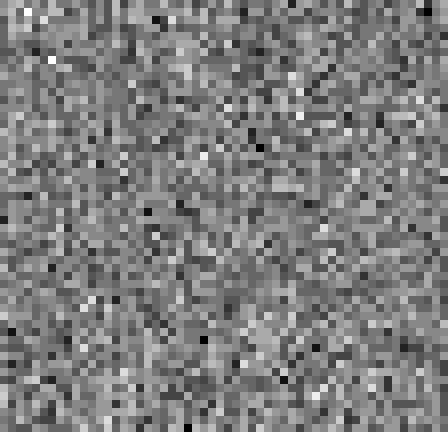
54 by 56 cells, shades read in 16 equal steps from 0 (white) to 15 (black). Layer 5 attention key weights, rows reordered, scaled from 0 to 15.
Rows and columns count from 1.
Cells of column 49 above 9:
7
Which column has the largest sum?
9
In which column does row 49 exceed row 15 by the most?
38
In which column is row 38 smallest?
12
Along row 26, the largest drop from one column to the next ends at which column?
24
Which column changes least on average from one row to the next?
14
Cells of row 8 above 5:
48
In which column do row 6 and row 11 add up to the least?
29
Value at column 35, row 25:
10
